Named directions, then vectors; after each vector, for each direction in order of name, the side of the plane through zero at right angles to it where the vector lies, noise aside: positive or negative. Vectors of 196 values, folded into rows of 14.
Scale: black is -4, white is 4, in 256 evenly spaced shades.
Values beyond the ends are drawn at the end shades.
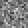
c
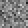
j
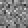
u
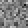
positive, negative, positive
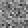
negative, negative, positive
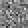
negative, negative, positive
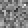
negative, positive, negative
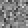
negative, positive, negative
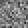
positive, positive, negative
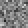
negative, positive, negative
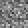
positive, positive, negative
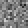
positive, negative, positive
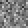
positive, negative, negative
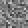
negative, negative, positive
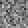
positive, negative, negative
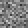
negative, negative, positive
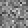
positive, positive, positive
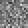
positive, positive, negative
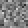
positive, negative, positive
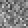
positive, negative, negative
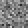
negative, negative, positive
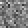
negative, positive, positive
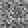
negative, negative, positive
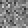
positive, negative, negative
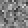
negative, positive, negative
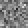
negative, positive, negative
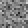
negative, negative, positive
